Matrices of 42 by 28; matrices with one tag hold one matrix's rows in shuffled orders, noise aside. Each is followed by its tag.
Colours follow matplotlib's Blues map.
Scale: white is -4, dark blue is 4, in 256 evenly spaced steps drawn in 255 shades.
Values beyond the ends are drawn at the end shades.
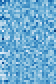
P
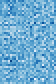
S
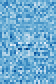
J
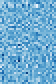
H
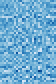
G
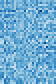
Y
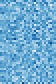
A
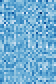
Y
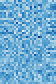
G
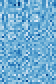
H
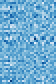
S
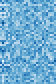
P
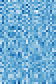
H
